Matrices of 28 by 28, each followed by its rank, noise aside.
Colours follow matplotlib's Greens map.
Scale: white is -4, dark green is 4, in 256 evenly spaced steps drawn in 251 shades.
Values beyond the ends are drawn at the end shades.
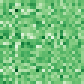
three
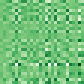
two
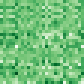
three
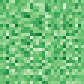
four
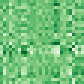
three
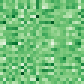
three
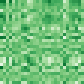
two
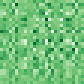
three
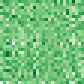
six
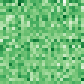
six
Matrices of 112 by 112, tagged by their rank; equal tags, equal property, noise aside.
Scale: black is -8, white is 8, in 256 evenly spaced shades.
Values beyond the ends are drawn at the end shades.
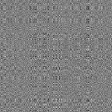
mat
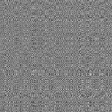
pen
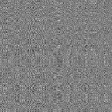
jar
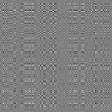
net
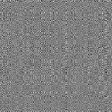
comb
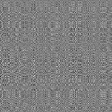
comb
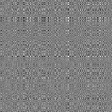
net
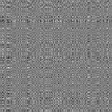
mat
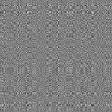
comb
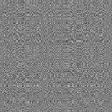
jar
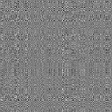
comb
